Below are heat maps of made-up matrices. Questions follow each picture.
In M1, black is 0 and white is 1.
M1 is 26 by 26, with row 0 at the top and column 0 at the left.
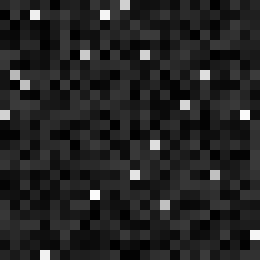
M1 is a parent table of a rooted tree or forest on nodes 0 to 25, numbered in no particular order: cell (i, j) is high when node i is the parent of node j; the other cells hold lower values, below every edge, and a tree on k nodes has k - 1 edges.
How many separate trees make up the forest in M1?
8
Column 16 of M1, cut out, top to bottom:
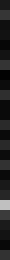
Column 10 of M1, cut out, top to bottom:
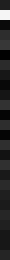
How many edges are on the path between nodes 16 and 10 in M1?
4
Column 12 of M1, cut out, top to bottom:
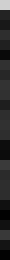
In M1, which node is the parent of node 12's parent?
11
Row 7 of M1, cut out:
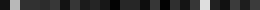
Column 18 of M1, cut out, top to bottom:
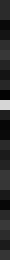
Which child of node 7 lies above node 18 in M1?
1
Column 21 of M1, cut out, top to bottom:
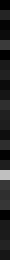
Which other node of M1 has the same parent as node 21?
13
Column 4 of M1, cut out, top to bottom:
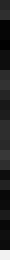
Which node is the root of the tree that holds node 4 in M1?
23
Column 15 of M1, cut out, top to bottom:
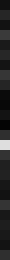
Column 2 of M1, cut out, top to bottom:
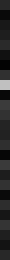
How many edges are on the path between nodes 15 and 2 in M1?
4
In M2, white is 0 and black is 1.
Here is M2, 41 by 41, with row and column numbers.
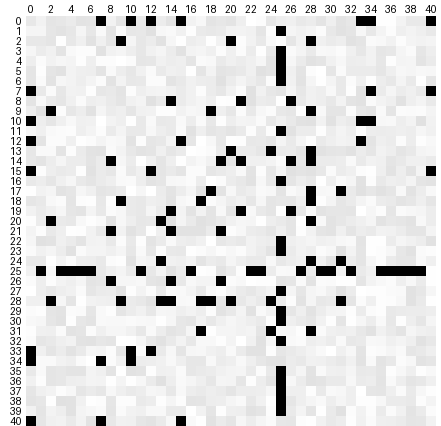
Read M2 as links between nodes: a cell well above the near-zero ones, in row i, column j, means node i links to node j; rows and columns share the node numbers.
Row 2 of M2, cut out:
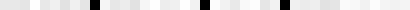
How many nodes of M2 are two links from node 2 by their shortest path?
6
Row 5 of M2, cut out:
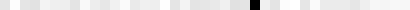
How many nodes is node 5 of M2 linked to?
1
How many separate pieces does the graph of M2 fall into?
3
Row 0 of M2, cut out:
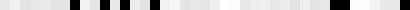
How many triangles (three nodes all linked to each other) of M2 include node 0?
7
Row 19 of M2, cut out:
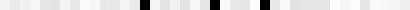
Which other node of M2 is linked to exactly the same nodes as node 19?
node 8
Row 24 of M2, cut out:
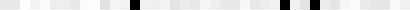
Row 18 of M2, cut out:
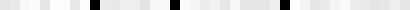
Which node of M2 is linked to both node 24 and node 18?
node 28
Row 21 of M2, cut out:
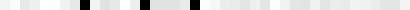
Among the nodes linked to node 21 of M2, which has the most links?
node 14
